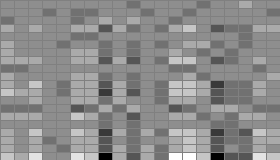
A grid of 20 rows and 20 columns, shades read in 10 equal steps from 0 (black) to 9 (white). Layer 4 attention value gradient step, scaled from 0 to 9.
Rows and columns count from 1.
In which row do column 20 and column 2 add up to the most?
20
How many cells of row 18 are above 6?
1
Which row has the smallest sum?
14
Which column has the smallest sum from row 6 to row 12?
8
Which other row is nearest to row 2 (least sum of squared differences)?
5
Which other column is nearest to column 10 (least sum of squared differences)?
17
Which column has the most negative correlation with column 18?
15
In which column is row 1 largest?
18
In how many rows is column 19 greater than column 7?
4
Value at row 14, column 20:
4
